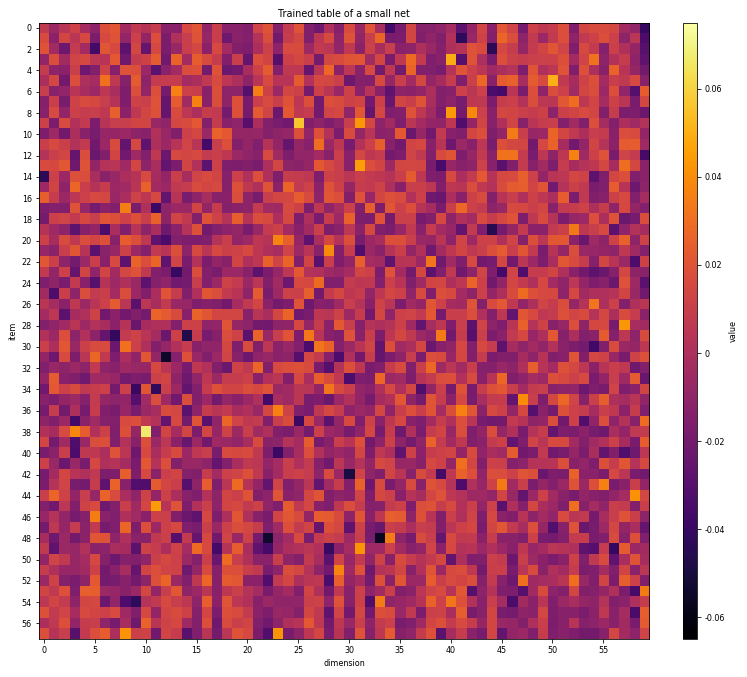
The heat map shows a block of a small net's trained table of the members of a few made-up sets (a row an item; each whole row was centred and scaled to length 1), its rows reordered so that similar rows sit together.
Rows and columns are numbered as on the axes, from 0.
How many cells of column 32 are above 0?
22
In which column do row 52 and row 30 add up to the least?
54
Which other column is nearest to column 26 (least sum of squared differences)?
19
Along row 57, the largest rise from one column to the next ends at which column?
23
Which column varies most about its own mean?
28
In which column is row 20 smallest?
12
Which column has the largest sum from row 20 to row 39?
41
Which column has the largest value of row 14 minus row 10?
36
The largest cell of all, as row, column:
38, 10
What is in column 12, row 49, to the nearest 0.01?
0
